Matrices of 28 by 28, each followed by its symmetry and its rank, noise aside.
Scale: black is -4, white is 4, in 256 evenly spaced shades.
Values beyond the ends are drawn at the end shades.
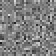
no symmetry, rank six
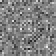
symmetric, rank six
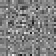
no symmetry, rank seven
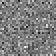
symmetric, rank eight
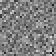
symmetric, rank six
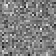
no symmetry, rank six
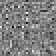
antisymmetric, rank six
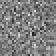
no symmetry, rank seven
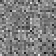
symmetric, rank six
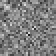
symmetric, rank eight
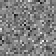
symmetric, rank seven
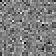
symmetric, rank eight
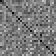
symmetric, rank seven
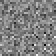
symmetric, rank six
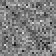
symmetric, rank six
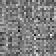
no symmetry, rank six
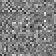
no symmetry, rank six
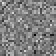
symmetric, rank eight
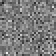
symmetric, rank seven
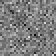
symmetric, rank six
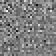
antisymmetric, rank eight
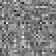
no symmetry, rank six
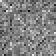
symmetric, rank eight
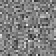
antisymmetric, rank six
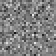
antisymmetric, rank eight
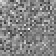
symmetric, rank seven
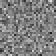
antisymmetric, rank eight
